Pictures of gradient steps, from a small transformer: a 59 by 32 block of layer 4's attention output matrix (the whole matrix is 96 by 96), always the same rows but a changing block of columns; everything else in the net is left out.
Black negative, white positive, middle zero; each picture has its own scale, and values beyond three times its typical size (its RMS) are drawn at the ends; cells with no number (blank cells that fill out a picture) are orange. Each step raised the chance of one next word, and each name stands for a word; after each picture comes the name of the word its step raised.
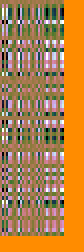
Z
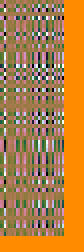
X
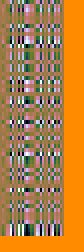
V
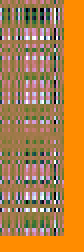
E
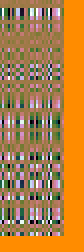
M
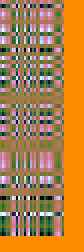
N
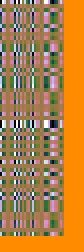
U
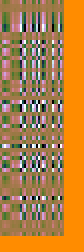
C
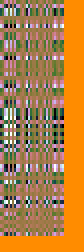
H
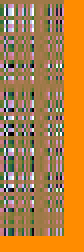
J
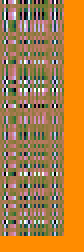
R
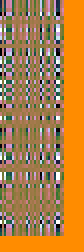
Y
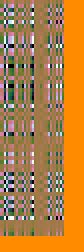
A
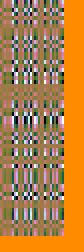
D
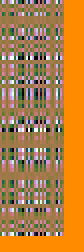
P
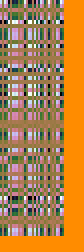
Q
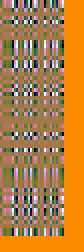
Q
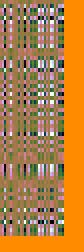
Q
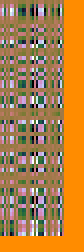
V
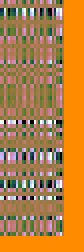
M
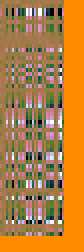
M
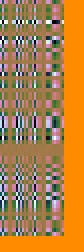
Z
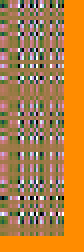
N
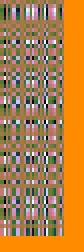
V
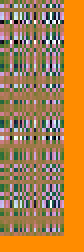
Z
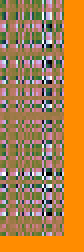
R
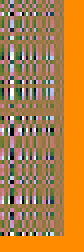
P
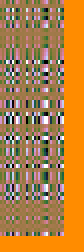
D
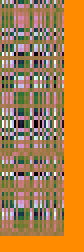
U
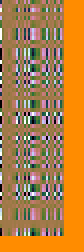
D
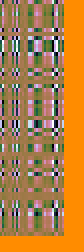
U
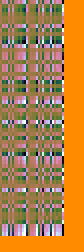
V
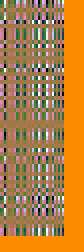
Q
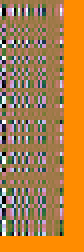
V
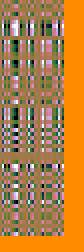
H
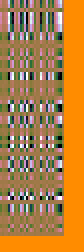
C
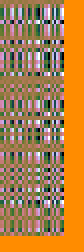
Z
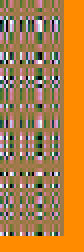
R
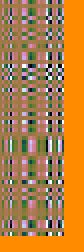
X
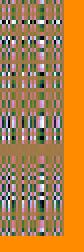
Z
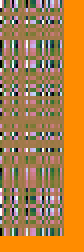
Q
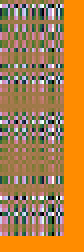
N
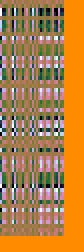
J
